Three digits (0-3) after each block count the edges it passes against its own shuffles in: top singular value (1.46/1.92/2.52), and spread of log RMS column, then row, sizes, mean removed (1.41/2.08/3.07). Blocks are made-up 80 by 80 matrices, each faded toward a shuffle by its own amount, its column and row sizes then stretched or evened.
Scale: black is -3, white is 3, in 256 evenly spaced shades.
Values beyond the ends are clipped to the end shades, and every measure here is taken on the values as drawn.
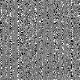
0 3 1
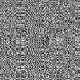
3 2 1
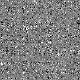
0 2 2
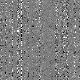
1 3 1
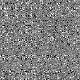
2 1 2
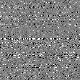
2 0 3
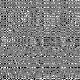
3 1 3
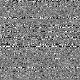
1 0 3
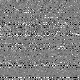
2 0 3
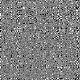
2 2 2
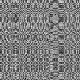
3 2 1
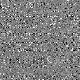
2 0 2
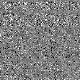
0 1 2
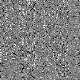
1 2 1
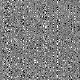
0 3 1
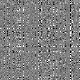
2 3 2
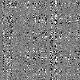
0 3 2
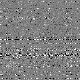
2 1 3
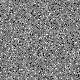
0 0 0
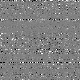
1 1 3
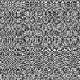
3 1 2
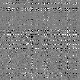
2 2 3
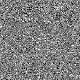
1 0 2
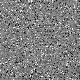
1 0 0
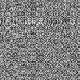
2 0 1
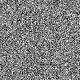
1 0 0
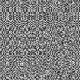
3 1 1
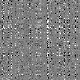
2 3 2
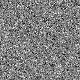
0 0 1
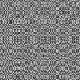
3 2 1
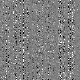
0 3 0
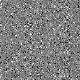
1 2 1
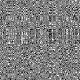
3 1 1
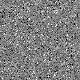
0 1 0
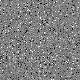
1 1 0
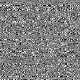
1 1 3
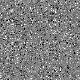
1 1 1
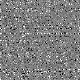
1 1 2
